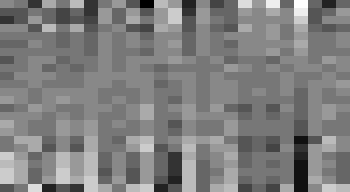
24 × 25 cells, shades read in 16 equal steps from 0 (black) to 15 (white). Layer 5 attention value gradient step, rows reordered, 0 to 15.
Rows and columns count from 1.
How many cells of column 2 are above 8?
5
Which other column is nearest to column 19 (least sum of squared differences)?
15
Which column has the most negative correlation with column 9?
10
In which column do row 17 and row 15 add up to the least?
22
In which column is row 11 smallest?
12
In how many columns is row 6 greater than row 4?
12
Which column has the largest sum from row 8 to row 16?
11
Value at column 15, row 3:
9
